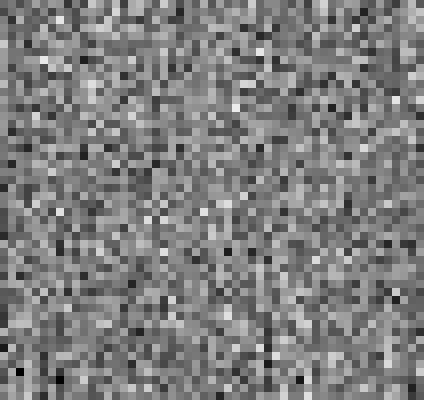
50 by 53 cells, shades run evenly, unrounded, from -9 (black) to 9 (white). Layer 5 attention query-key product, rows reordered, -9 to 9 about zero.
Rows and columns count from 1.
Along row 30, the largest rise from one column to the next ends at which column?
27
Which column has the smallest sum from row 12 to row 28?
4
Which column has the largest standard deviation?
8
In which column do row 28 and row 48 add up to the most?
21
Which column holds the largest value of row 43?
36
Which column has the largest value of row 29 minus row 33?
34
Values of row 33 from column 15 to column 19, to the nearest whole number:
2 -3 0 -3 -2
